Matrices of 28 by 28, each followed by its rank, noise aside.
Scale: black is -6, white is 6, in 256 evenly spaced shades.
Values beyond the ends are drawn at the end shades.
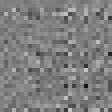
four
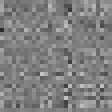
three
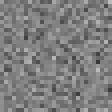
eight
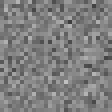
eight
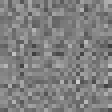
four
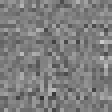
six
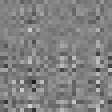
three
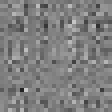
four
